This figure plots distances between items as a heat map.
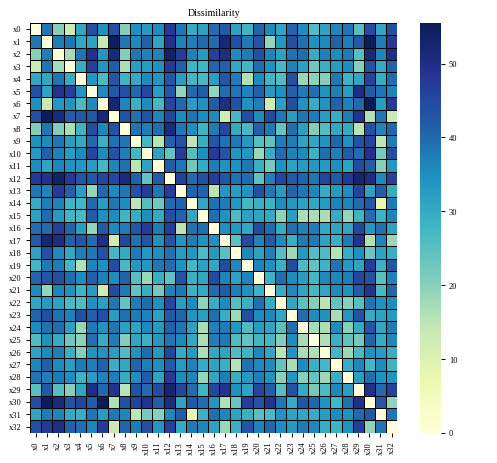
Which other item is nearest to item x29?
x8
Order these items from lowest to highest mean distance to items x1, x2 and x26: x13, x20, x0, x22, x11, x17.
x22, x0, x11, x13, x20, x17
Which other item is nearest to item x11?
x9
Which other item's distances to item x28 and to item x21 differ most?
x6
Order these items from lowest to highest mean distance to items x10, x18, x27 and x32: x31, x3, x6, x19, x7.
x7, x31, x3, x19, x6
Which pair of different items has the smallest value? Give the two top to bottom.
x14, x31
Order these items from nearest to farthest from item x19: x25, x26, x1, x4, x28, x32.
x4, x25, x26, x28, x1, x32
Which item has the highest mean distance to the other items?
x12
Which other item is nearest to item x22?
x26
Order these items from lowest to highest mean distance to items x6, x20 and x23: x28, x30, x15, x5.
x15, x28, x5, x30
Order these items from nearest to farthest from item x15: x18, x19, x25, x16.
x25, x18, x19, x16
